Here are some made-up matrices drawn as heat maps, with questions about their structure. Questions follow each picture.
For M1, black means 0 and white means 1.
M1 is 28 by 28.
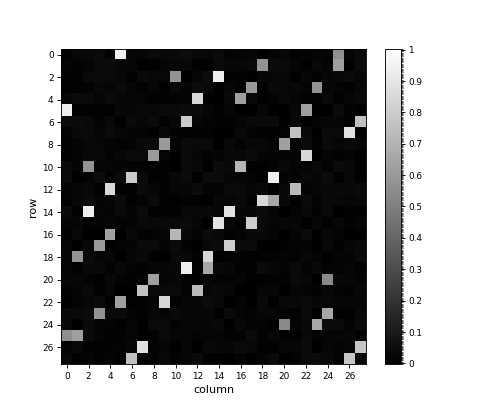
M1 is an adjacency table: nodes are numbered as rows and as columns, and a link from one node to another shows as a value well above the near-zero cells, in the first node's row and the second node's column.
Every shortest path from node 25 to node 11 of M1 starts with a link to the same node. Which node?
node 1
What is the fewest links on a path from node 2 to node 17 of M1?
3
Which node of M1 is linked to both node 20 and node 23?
node 24
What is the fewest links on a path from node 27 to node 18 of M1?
5
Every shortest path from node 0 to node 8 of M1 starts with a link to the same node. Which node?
node 5
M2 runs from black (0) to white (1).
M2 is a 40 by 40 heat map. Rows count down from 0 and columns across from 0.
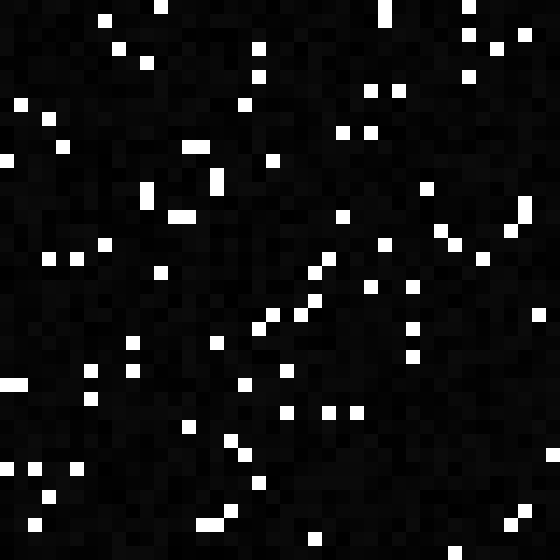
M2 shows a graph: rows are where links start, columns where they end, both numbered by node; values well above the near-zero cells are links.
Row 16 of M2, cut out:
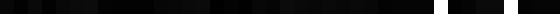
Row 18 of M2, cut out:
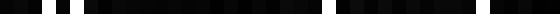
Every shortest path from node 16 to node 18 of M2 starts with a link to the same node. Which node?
node 36
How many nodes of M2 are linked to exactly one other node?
12
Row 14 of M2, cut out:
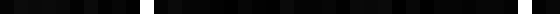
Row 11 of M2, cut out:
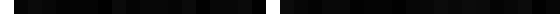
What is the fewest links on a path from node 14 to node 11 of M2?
5
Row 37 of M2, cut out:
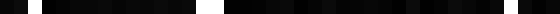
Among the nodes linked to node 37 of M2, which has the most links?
node 15
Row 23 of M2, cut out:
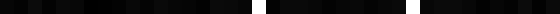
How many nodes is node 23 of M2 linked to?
2
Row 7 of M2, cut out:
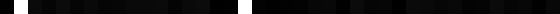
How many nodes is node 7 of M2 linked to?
2
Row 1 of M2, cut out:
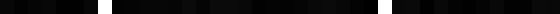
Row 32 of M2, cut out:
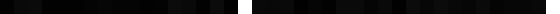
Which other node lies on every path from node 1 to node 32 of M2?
node 17
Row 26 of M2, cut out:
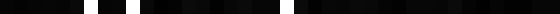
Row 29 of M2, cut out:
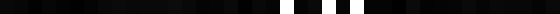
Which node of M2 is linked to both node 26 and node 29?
node 20
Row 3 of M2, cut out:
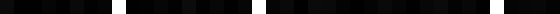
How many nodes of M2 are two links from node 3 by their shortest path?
3
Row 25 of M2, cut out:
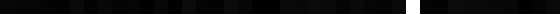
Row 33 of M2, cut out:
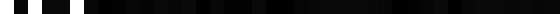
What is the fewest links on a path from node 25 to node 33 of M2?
5
